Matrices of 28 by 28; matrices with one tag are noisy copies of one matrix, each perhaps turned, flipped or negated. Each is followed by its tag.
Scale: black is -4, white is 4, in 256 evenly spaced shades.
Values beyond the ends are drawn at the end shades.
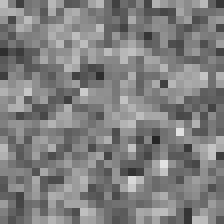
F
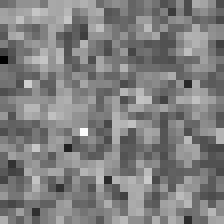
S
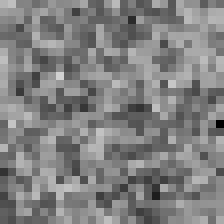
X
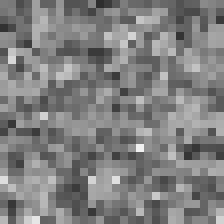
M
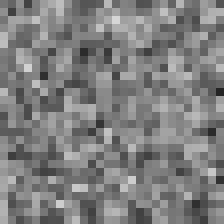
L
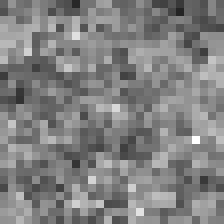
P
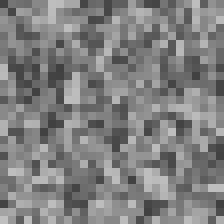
F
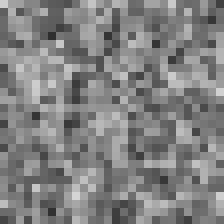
F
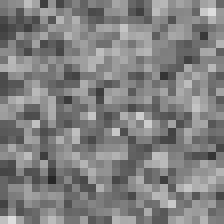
L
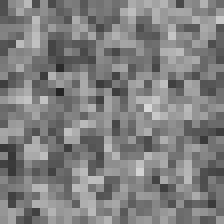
S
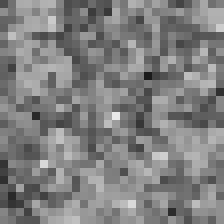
P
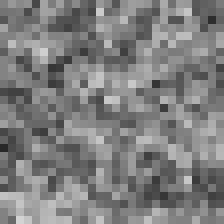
P
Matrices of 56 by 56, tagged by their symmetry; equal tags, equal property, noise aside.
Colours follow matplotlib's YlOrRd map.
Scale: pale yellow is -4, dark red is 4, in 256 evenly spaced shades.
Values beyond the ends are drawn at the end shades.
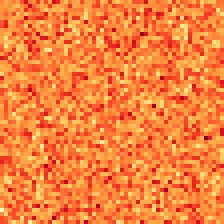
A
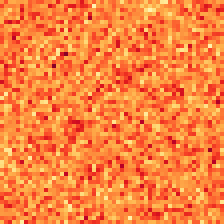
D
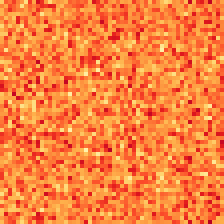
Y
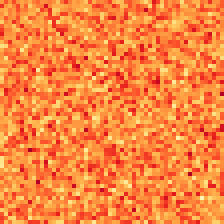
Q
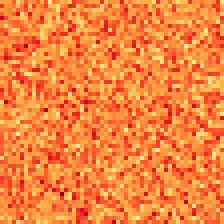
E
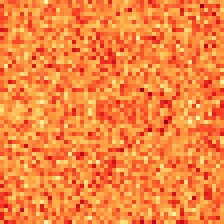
Y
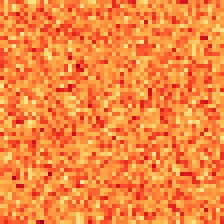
A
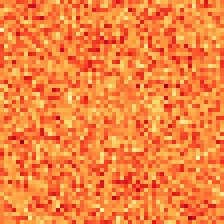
A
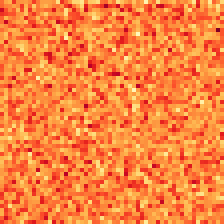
Q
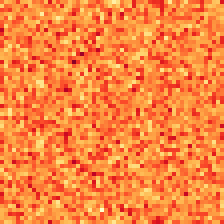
Y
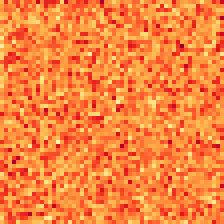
E
